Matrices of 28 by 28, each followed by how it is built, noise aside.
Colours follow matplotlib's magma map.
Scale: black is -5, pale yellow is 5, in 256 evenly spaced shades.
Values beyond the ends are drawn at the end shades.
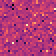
sparse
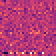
uneven rows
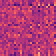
low rank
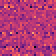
uneven rows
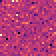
sparse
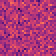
repeating rows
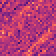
Hankel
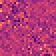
block diagonal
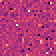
sparse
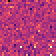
sparse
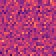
repeating columns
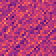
Hankel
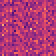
repeating rows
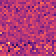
uneven rows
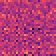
low rank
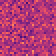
repeating rows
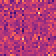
low rank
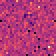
sparse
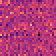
low rank
